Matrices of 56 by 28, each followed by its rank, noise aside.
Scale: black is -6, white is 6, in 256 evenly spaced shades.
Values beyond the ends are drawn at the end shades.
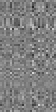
three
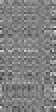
three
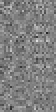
six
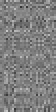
four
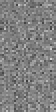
six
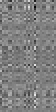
two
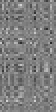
three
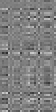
two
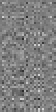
four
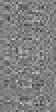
six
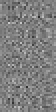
six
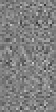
six
